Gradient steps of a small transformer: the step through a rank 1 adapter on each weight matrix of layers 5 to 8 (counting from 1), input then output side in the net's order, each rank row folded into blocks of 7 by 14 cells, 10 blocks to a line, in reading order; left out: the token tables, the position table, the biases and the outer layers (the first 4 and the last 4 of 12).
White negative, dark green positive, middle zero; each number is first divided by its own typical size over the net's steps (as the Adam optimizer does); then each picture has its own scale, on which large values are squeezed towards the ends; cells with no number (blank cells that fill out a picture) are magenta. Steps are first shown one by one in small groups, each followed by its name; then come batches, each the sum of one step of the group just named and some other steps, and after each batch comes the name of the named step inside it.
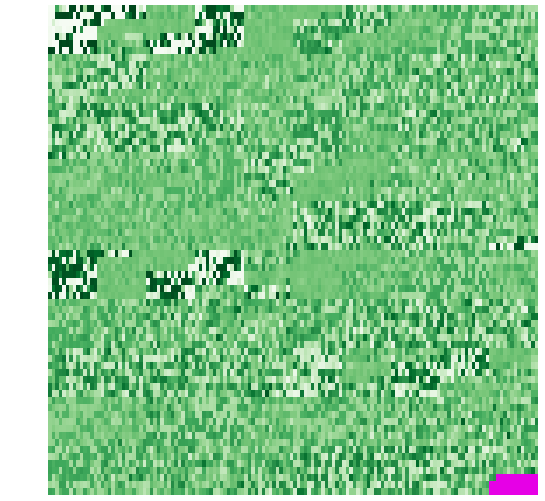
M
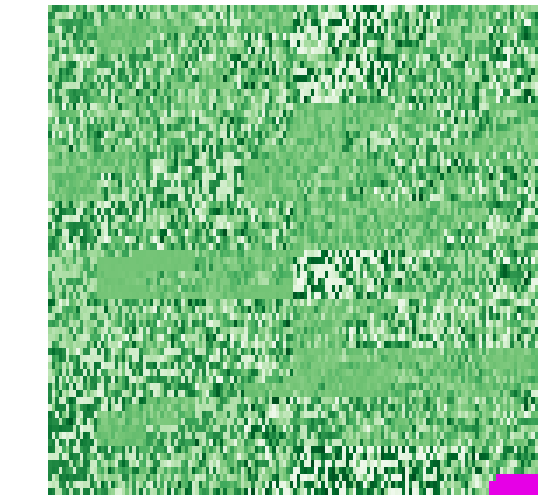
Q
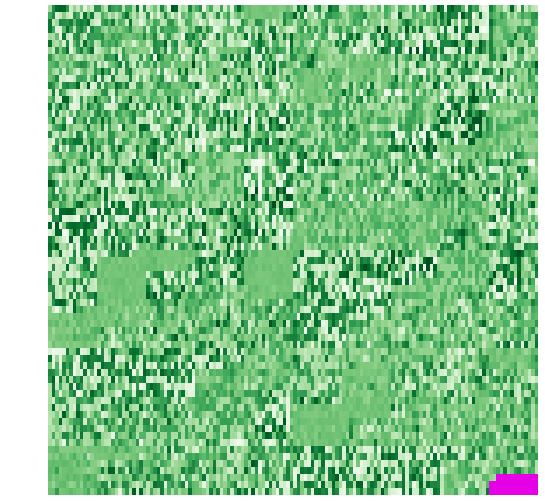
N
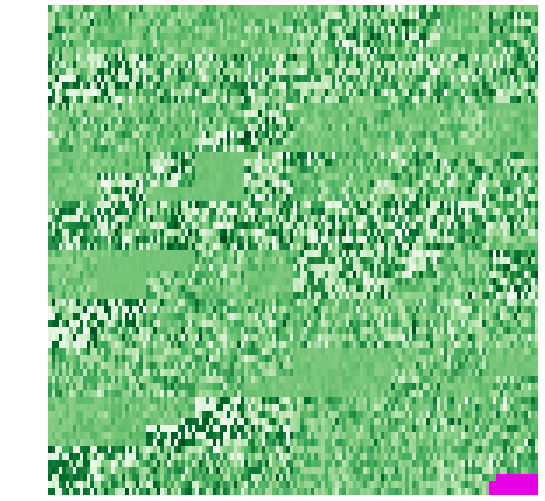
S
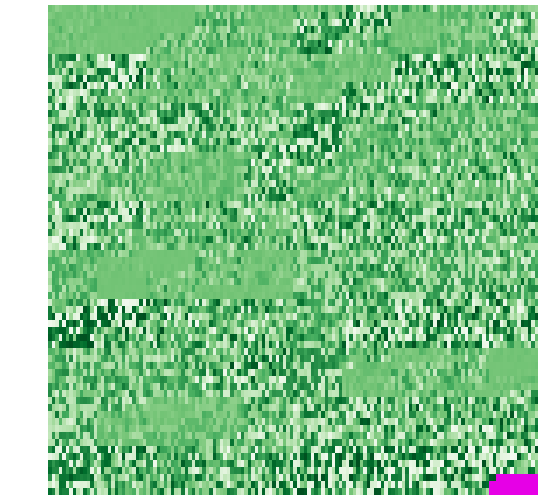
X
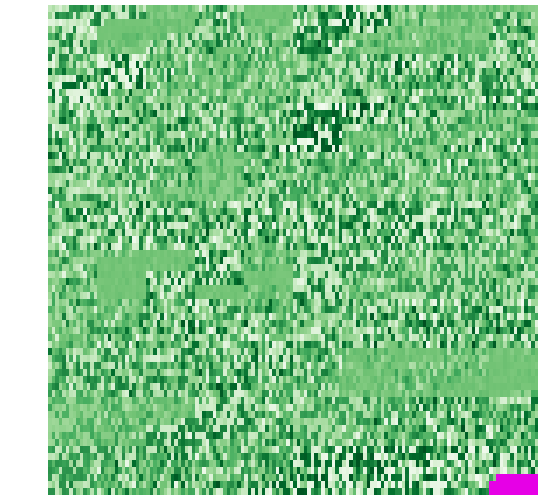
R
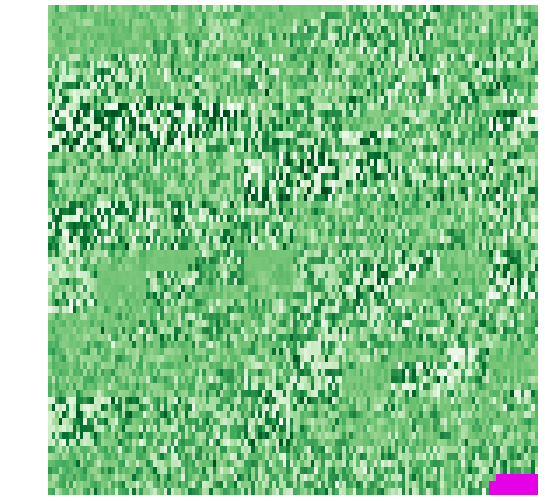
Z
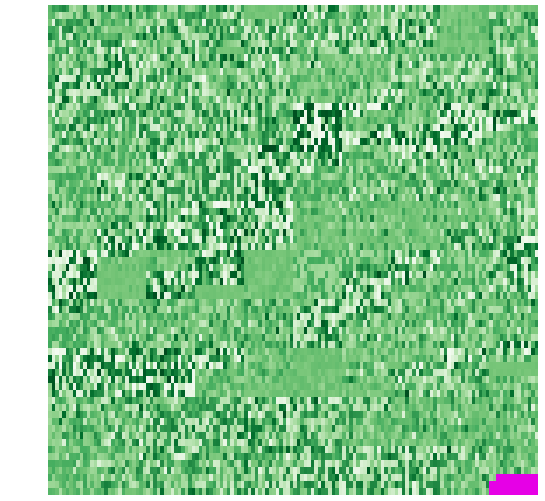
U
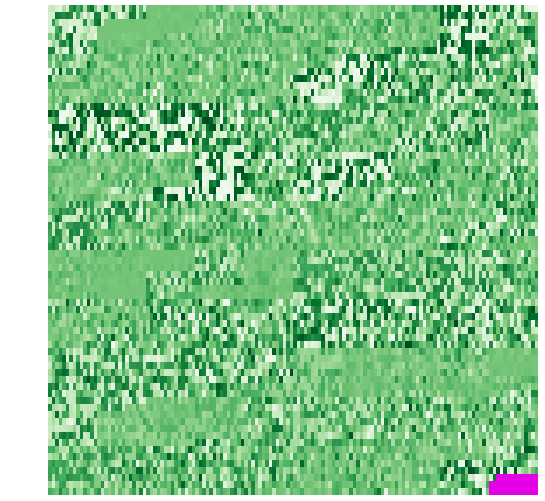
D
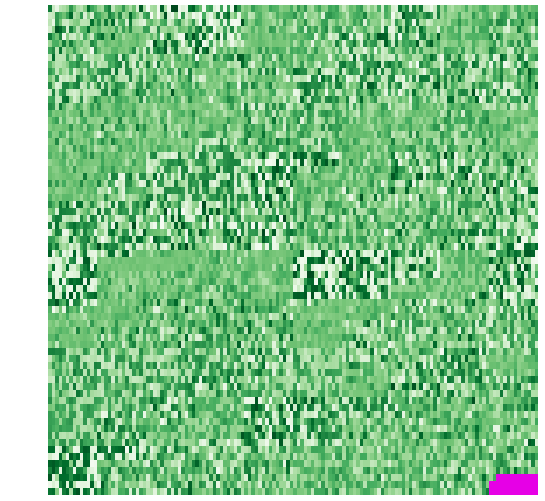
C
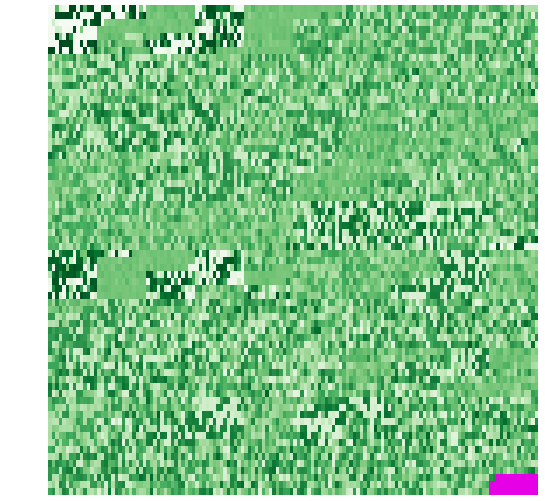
M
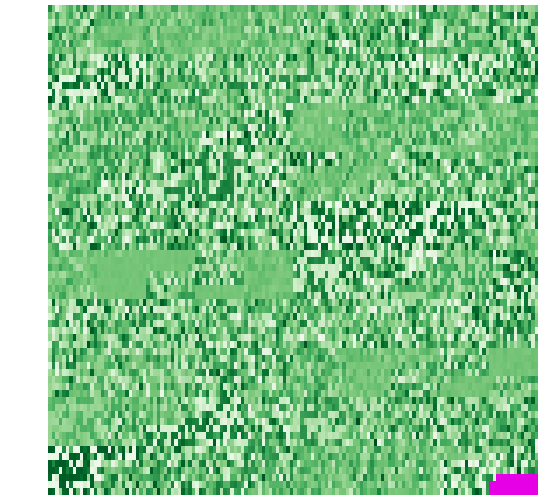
S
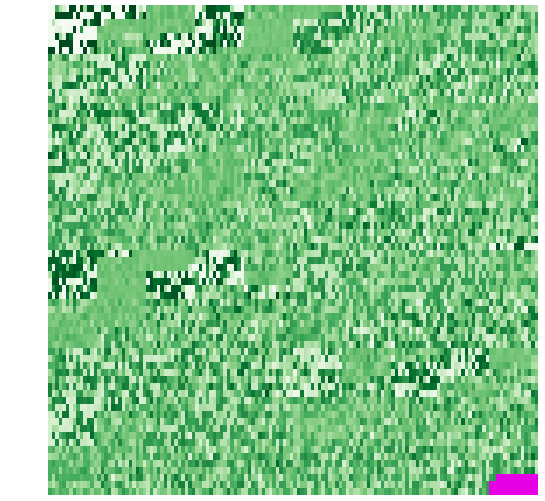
M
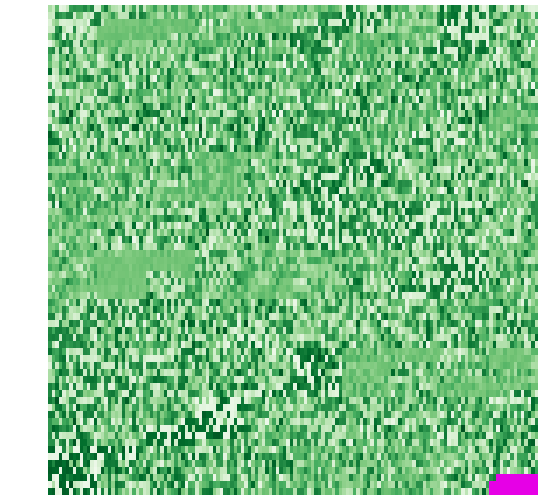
R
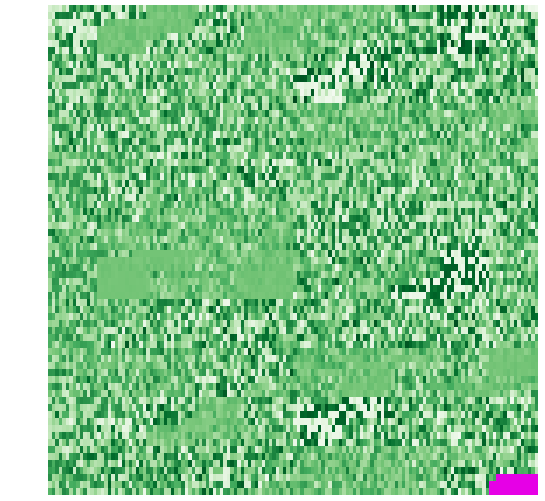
D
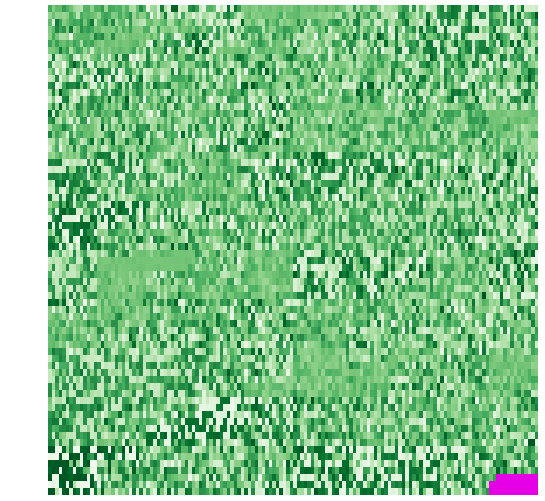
C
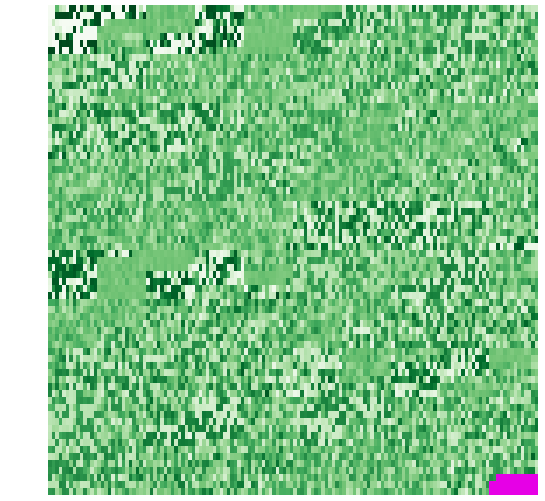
M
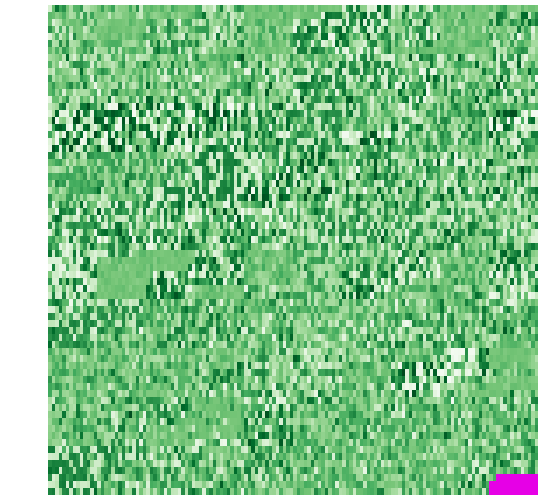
Z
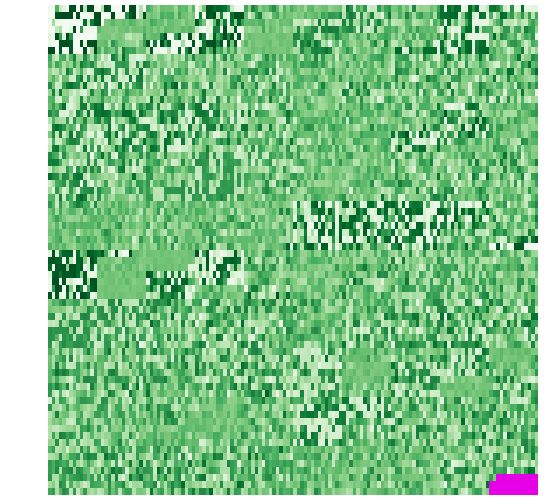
M
